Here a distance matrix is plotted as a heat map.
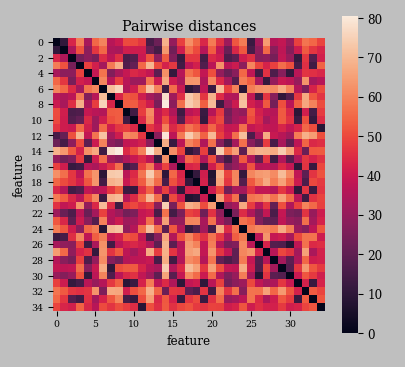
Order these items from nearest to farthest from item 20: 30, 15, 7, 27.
15, 30, 27, 7
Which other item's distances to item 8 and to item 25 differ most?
21
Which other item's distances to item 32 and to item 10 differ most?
33
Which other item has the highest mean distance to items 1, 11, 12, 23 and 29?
14
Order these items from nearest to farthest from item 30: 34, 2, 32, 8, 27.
2, 8, 34, 27, 32
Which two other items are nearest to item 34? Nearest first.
11, 5
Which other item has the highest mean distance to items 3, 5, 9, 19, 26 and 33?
12
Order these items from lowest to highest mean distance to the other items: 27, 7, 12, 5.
5, 7, 27, 12
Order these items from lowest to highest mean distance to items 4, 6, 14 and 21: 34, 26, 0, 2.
2, 26, 34, 0
